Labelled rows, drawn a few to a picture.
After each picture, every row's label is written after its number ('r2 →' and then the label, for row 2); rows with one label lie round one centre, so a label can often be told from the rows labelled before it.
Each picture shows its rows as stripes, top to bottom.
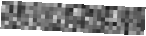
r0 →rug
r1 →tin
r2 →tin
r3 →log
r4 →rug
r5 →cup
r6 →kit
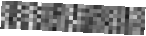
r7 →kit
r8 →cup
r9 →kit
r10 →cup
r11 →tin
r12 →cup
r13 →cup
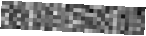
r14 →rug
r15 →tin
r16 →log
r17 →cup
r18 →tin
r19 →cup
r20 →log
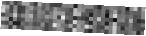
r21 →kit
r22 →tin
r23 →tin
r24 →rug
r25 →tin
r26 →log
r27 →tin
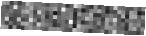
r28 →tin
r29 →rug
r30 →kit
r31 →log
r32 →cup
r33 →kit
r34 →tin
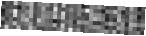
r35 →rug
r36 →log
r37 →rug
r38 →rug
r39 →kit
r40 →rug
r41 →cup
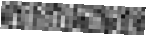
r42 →cup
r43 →kit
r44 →log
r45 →rug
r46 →rug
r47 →rug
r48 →tin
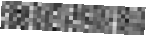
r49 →kit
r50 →cup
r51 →log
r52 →cup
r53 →tin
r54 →log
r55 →cup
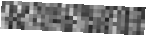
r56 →rug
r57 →cup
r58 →cup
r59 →tin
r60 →kit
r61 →tin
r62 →tin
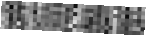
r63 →kit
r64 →tin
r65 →kit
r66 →tin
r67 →tin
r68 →cup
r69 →tin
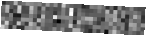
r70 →rug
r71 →cup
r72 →cup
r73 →log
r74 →kit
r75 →cup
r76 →tin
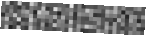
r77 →cup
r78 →log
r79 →kit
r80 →rug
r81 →cup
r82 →log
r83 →cup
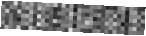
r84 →rug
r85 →kit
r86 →cup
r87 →kit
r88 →log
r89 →kit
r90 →cup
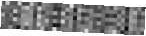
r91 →cup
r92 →kit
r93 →rug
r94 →kit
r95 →rug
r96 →kit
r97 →log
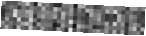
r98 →kit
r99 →log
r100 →rug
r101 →rug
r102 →cup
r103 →kit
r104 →cup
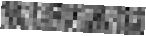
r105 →kit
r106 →log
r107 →kit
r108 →kit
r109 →tin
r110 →tin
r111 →cup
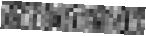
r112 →log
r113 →tin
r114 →cup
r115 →kit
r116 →kit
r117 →kit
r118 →log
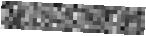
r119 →kit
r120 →rug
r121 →tin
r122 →tin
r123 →kit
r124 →log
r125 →tin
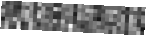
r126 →kit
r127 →log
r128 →kit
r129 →kit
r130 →rug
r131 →cup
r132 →cup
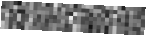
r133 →log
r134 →rug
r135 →tin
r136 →cup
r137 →cup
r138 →tin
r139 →tin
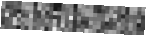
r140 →kit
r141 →kit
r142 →log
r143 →cup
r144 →rug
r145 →rug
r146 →log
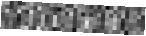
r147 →tin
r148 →kit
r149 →cup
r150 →log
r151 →log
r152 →log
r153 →kit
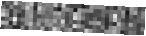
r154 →rug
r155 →kit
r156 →tin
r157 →tin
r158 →rug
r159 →tin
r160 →log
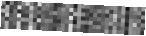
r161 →kit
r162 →cup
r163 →tin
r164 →cup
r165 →kit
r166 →cup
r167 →cup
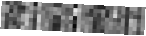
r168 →kit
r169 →tin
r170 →tin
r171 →kit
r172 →kit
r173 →kit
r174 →kit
